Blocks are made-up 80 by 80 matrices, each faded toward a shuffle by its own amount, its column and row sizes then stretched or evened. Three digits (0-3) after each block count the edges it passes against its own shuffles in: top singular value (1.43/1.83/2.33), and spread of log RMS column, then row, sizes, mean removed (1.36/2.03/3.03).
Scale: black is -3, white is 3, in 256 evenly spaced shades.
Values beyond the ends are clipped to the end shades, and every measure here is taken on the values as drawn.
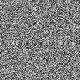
2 0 0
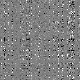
0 3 2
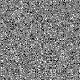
2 1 0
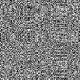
3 2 0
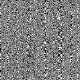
1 3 0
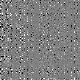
0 3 2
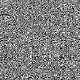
2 1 2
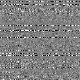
3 1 3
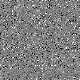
0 1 2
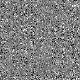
0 2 1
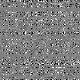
1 2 3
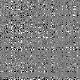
1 3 3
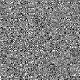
2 1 2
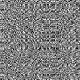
3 0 2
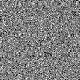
2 0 0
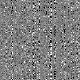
2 3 1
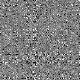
1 2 2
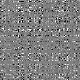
2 3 3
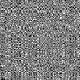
3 1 1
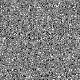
1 0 2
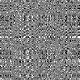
3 2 2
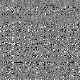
1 2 3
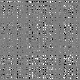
2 3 3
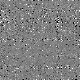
1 1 2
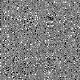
1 2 1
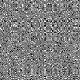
3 1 1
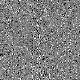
1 2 0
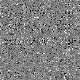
1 1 2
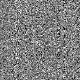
1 2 0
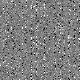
0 2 0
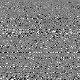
2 0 3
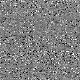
0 0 2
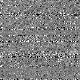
1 1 3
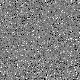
0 0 1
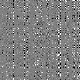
3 3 2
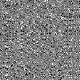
2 1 1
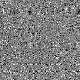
2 0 1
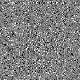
2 1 1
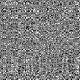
3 1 2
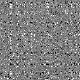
2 2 2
